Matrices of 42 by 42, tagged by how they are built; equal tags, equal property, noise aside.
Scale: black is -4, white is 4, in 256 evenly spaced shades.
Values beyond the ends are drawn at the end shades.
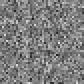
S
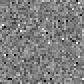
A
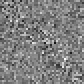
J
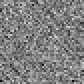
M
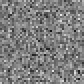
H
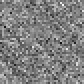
M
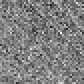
M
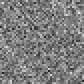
M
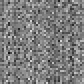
S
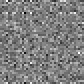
H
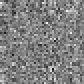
H
